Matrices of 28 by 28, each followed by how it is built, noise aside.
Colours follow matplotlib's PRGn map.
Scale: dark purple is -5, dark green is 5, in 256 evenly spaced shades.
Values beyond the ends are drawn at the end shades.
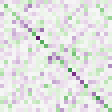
diagonal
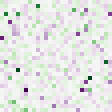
sparse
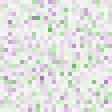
noise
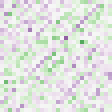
Hankel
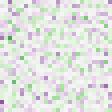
noise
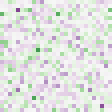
noise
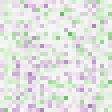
blocks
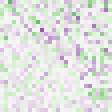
upper triangular
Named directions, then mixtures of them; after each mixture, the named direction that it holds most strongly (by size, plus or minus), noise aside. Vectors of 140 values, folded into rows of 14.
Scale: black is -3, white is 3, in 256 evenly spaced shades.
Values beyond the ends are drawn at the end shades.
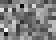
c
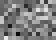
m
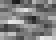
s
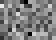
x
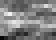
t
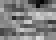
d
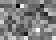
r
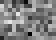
x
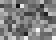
r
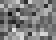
x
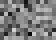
m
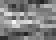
t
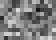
m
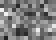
r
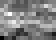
t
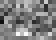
m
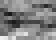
t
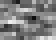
s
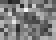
c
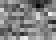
d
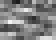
s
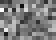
c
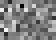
c
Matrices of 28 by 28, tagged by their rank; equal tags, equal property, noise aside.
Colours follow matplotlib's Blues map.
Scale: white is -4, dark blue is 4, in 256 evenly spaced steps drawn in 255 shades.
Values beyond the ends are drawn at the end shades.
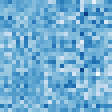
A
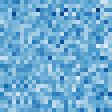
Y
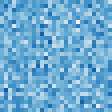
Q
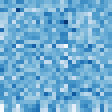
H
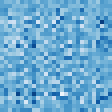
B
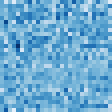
Y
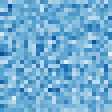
Y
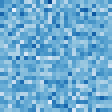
Y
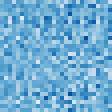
A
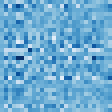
H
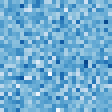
Q
